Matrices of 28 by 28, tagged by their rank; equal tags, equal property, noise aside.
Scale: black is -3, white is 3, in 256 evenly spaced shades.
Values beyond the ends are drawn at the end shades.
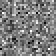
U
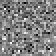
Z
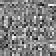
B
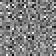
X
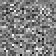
U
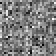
B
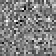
U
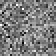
Z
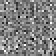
B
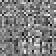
X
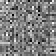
Z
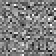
B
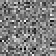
B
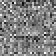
U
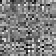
X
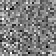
U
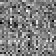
Z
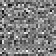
B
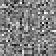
U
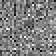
Z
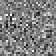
Z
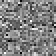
U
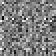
Z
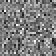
B
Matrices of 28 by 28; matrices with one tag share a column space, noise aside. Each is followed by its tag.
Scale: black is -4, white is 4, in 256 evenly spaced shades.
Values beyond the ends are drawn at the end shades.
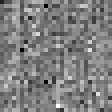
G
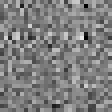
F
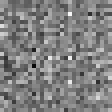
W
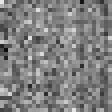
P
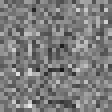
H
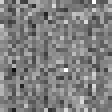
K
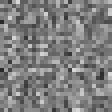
K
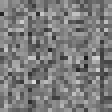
W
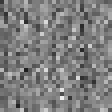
K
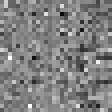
W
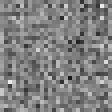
G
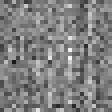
P
